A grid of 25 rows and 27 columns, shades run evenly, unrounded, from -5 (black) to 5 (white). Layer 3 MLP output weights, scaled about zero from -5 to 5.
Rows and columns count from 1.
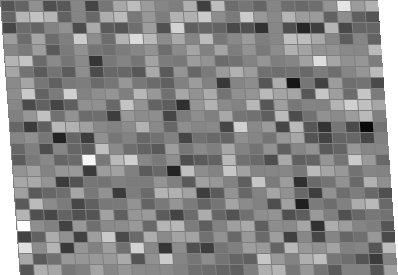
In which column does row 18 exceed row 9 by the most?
12
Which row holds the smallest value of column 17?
3
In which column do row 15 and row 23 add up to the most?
9
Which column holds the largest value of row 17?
18
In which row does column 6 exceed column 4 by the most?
15
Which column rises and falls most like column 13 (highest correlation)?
4
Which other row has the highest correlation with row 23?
13
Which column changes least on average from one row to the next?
24
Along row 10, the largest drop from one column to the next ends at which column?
19
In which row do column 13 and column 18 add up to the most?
2
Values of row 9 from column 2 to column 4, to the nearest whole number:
3 -1 0
